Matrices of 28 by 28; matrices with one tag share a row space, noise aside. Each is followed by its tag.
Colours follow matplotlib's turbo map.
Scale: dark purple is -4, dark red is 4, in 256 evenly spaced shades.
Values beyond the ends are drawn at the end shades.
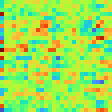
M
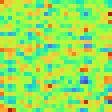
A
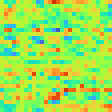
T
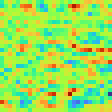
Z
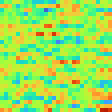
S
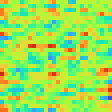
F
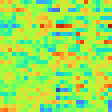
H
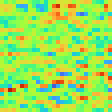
H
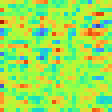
M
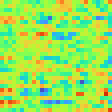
H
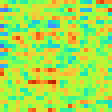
F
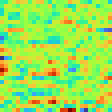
F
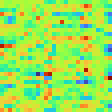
A
